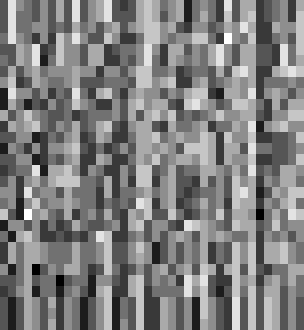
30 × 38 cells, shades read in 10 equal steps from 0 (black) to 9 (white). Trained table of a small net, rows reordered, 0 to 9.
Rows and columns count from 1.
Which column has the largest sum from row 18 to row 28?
30
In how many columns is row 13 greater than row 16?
16
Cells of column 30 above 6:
14
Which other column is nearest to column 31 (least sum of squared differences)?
38
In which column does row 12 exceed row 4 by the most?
5
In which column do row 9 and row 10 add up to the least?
1
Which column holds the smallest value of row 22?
2
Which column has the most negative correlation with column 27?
6
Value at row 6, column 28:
8
